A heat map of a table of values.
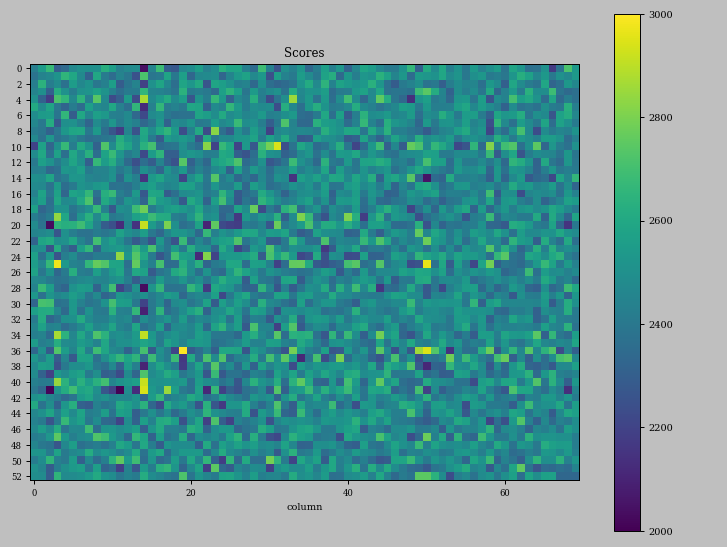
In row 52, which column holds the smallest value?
53
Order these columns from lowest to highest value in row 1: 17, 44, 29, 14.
29, 17, 44, 14
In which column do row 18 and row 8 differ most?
13
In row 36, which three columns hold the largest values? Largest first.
19, 50, 49
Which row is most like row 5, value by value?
31
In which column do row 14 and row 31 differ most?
50
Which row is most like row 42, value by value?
49
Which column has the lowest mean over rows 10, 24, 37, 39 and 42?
34
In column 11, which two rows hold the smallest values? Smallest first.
41, 20
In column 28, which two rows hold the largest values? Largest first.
18, 33
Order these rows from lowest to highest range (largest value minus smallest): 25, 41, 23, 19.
23, 19, 25, 41
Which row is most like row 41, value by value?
20
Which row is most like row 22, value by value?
12
